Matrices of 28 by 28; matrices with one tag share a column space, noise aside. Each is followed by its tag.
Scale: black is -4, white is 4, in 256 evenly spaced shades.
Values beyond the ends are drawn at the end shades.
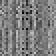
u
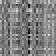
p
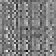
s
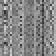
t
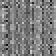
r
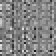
s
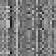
u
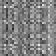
r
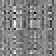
u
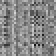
t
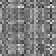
r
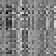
u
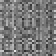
s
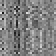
u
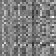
t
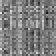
u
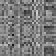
t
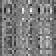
p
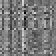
u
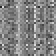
r
